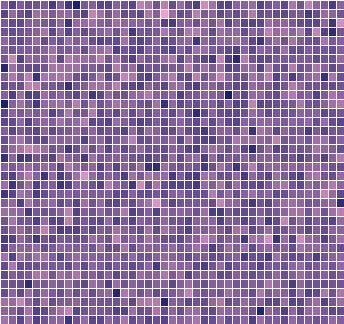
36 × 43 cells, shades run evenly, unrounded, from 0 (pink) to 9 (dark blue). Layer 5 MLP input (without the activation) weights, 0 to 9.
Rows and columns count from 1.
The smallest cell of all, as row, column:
2, 21
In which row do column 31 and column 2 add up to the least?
7
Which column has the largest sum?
1
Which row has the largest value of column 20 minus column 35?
19
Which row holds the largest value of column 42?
4
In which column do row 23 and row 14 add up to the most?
43
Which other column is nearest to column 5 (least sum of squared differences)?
23
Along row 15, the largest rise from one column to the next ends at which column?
32
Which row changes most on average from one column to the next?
9
